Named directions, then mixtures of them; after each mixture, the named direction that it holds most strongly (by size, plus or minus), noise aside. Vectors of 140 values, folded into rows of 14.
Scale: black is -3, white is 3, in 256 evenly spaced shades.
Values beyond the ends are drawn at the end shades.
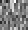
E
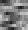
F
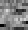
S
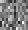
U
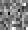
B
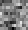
F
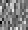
E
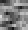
F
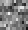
F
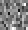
B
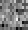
S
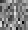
U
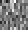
E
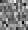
U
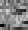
S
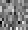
U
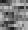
F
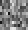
B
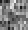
E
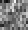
E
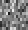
E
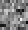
S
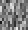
E
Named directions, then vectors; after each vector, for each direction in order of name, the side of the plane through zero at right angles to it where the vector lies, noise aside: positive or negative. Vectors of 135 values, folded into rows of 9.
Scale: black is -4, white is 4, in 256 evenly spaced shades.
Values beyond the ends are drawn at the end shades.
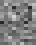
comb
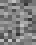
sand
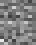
negative, positive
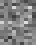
negative, positive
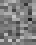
positive, positive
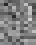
negative, negative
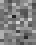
negative, negative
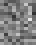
negative, negative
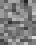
positive, positive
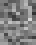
negative, negative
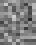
positive, positive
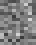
negative, negative
